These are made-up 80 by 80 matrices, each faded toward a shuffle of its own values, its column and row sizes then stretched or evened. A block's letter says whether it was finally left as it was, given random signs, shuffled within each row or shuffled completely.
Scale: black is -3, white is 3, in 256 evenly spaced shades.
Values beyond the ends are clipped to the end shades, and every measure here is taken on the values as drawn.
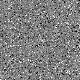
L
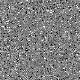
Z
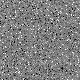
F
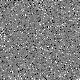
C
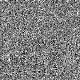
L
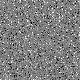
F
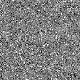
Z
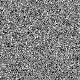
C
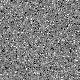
F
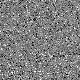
C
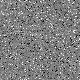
F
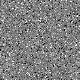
L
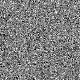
L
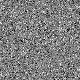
C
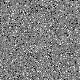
C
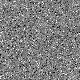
F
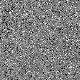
L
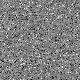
C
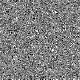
Z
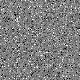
Z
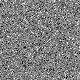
F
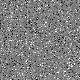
F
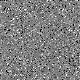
L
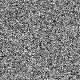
F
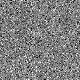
Z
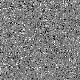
L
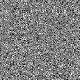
Z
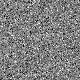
F
